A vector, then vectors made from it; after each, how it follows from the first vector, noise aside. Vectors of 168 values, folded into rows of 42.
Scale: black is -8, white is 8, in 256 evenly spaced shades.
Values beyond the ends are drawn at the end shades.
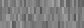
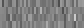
negated.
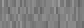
shrunk.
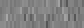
partly zeroed.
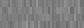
wrapped around, shrunk.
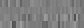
partly zeroed.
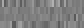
partly zeroed.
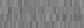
wrapped around, shrunk.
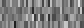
wrapped around, scaled up.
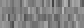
sign-scrambled.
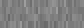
wrapped around, shrunk.
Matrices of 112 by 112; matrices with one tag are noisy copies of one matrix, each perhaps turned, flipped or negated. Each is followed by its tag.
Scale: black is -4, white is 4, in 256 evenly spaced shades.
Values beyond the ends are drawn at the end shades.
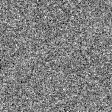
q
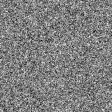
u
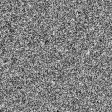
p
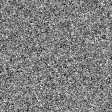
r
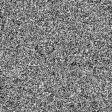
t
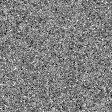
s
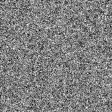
s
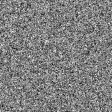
p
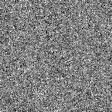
t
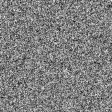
p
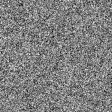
q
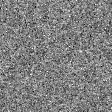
q
